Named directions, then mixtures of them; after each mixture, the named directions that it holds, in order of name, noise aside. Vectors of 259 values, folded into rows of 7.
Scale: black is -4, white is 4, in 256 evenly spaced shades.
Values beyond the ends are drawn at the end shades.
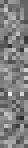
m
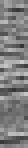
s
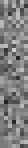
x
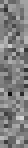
m.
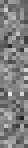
m.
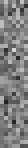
x.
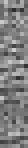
s, x.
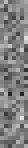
m.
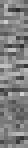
m, s.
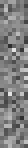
m, x.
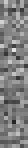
s, x.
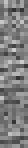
s, x.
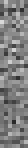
s, x.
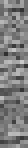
s, x.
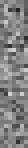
m, s.
